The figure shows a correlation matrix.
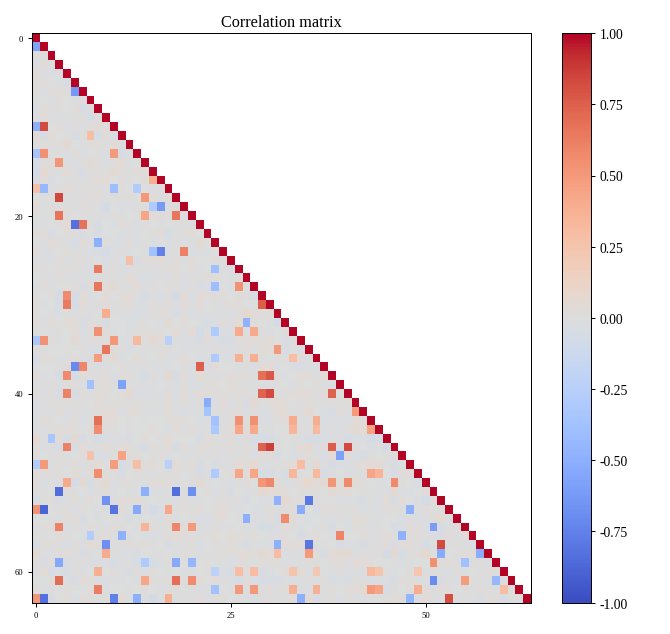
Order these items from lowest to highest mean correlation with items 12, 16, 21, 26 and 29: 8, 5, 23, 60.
5, 23, 60, 8
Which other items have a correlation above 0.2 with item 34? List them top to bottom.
1, 10, 13, 48
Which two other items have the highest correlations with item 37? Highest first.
21, 6
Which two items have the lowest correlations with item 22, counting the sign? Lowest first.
41, 42
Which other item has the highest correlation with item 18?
3
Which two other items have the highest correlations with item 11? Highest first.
47, 7
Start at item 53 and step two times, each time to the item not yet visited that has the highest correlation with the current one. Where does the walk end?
0
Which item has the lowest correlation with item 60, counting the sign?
23
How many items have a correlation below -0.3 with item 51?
6
